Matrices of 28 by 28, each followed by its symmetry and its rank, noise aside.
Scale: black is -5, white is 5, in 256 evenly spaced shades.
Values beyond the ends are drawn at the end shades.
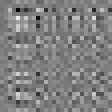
no symmetry, rank two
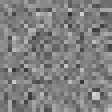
symmetric, rank four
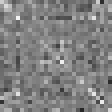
symmetric, rank four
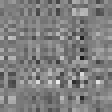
antisymmetric, rank two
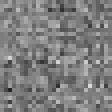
no symmetry, rank four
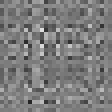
no symmetry, rank two
